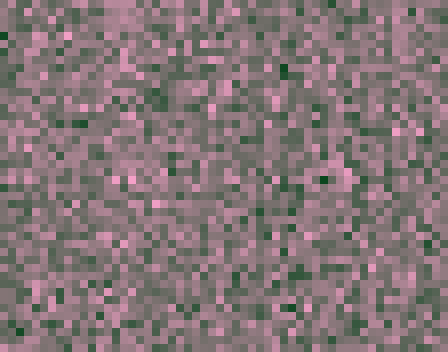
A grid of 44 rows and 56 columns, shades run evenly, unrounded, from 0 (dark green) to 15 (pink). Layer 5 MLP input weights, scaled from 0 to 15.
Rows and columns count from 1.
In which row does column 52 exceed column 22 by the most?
20
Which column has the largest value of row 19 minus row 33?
4
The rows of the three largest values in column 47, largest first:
34, 25, 44
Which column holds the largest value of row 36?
5
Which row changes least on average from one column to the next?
33
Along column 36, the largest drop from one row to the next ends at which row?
9
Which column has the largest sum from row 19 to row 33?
17
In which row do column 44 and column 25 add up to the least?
21
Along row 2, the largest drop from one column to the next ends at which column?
52
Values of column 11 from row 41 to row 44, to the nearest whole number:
9 8 8 10
